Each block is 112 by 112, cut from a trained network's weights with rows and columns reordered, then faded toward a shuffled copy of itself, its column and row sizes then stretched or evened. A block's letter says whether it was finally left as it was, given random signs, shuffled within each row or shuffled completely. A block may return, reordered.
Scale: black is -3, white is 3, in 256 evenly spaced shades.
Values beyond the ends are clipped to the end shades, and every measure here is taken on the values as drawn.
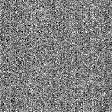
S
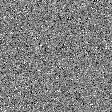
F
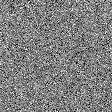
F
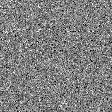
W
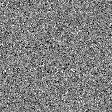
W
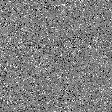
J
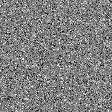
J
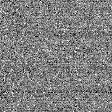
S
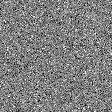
F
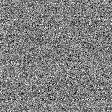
W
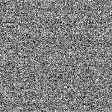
S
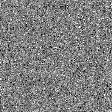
J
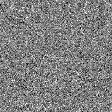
S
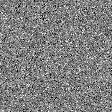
W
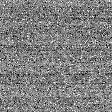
W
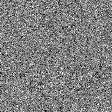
J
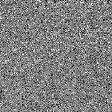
S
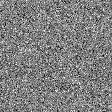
F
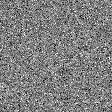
F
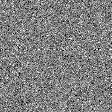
J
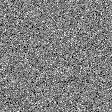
F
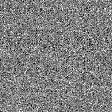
S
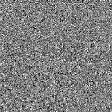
S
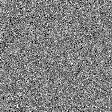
J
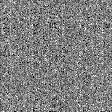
S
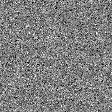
J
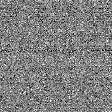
S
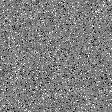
W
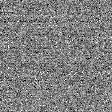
S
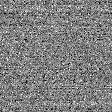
W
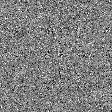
J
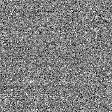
S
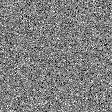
F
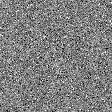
F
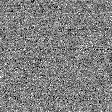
W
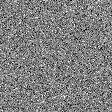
F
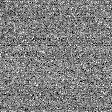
W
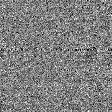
S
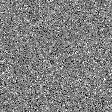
W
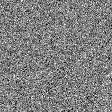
F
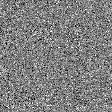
J
